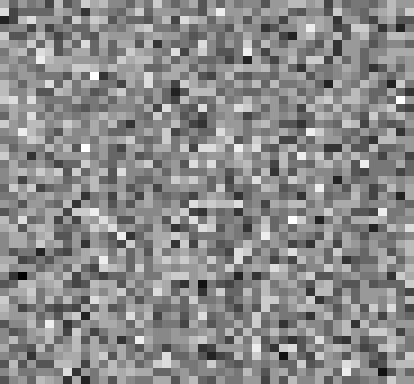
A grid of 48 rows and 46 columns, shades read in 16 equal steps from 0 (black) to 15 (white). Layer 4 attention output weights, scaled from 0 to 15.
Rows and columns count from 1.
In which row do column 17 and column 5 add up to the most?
8
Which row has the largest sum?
34
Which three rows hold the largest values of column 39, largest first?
47, 46, 16
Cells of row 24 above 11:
4
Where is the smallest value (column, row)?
3, 35
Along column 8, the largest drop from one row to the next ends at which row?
48
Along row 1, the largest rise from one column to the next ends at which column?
7
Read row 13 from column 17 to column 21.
6 9 6 4 11
